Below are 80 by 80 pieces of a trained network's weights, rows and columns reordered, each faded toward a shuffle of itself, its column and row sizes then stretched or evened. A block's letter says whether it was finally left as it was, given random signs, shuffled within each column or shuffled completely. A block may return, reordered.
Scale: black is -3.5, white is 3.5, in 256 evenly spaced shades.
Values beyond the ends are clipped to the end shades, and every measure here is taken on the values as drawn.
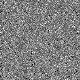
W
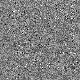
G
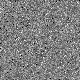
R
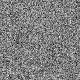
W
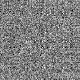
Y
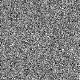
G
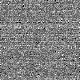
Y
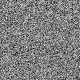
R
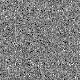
G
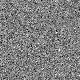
R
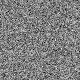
R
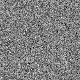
W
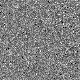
W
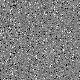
W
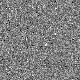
W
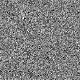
G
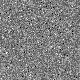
R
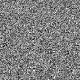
Y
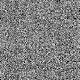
Y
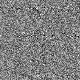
G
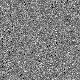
W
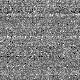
Y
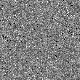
W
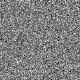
W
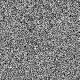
R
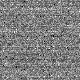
Y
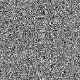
Y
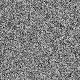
R
